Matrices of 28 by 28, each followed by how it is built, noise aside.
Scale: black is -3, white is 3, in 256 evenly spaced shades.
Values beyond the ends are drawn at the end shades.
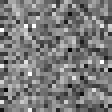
repeating rows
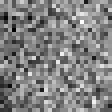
smooth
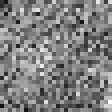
smooth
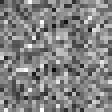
repeating rows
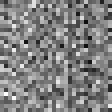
repeating rows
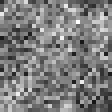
smooth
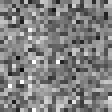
repeating rows
